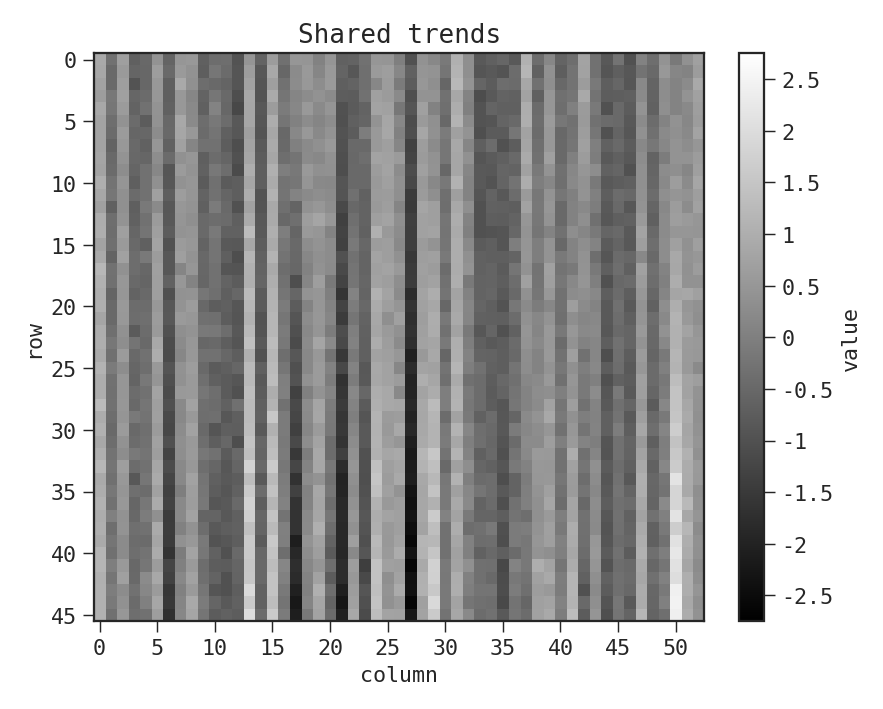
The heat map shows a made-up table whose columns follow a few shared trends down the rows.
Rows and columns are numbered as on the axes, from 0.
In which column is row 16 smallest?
27
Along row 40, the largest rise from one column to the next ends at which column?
28
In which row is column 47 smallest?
1
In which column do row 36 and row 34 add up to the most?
50
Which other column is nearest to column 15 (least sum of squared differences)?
13
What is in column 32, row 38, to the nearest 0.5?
-0.5
